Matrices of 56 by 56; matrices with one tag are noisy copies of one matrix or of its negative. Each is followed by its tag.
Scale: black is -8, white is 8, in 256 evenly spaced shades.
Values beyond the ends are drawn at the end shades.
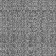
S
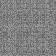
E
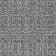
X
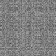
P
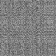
X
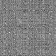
E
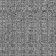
S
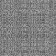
E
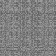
P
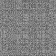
E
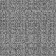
S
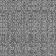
S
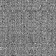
S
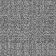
X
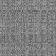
S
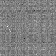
S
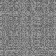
P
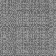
E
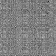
E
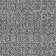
S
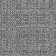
E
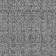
S
